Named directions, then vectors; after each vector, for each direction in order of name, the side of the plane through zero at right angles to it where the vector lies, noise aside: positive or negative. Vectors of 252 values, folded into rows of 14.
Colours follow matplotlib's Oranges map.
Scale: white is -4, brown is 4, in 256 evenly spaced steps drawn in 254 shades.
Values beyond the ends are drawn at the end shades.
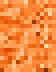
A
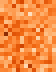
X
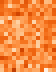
negative, negative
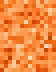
positive, negative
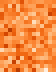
negative, positive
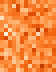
negative, negative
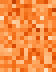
negative, negative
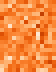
negative, positive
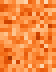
positive, negative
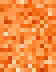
positive, negative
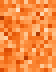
positive, positive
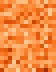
positive, negative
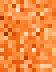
positive, positive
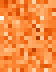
negative, negative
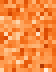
negative, negative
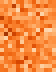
positive, positive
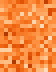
negative, positive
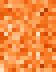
negative, negative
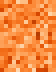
positive, negative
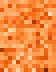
positive, negative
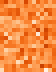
negative, negative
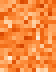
negative, positive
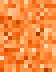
positive, positive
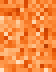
negative, negative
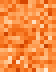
negative, positive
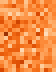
positive, positive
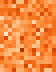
negative, negative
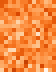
negative, negative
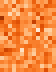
positive, positive
